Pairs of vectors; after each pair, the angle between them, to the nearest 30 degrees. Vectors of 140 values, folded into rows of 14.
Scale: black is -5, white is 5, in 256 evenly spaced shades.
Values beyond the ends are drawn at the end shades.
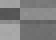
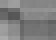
30 degrees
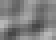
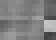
120 degrees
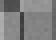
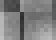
30 degrees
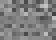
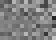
150 degrees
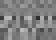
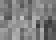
120 degrees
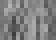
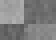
90 degrees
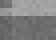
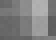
60 degrees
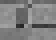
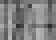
60 degrees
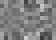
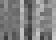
60 degrees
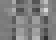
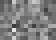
120 degrees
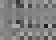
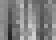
120 degrees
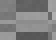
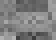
30 degrees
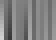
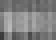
120 degrees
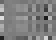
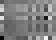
30 degrees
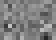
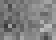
30 degrees
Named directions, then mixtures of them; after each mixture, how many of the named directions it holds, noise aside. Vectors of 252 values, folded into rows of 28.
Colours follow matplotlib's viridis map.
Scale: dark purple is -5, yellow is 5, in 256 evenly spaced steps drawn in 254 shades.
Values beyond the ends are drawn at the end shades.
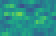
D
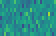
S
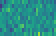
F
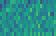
two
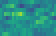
one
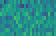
three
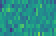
one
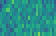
one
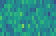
three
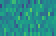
two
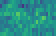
three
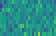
one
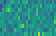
one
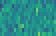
one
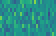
one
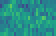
three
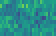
three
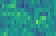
two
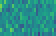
one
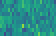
three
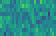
two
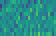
two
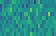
two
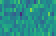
three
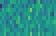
two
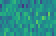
three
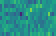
three
